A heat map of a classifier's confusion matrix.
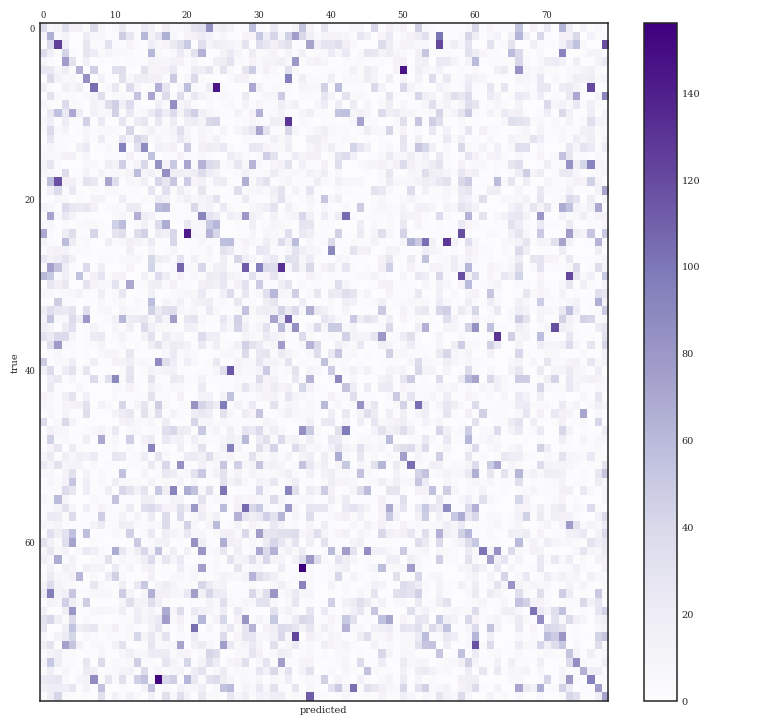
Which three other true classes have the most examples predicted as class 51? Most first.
63, 25, 41
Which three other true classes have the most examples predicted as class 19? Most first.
28, 51, 72
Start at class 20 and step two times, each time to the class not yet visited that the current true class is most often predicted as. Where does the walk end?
16
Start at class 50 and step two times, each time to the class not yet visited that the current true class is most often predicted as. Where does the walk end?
10
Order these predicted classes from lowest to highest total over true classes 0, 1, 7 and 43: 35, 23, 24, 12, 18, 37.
18, 37, 12, 35, 23, 24
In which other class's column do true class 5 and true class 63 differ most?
36
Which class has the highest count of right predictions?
2
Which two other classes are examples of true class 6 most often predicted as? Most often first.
34, 18
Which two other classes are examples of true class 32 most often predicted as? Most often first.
77, 15
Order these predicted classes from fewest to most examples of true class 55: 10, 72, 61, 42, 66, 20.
20, 72, 42, 61, 66, 10
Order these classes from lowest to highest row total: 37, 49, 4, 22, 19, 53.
53, 19, 4, 49, 37, 22
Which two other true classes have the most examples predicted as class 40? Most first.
26, 61
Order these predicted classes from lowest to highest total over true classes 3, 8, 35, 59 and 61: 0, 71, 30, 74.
0, 74, 71, 30
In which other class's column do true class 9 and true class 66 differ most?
1
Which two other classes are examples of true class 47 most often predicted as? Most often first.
42, 36
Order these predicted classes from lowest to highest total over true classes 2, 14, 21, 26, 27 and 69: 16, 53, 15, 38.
38, 15, 16, 53
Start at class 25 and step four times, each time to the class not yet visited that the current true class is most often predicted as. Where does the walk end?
37
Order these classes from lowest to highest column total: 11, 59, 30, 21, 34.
11, 21, 34, 30, 59
